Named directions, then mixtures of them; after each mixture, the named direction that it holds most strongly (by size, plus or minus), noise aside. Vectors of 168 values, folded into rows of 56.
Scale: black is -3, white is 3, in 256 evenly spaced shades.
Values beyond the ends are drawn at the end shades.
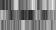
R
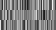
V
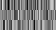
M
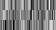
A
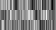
R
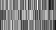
M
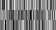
M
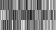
R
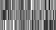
A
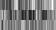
R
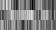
R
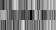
R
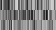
M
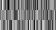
M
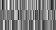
M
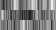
R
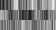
R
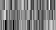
A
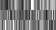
A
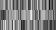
A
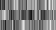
R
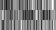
R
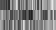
R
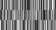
V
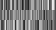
V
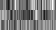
R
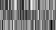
A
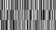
V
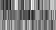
R
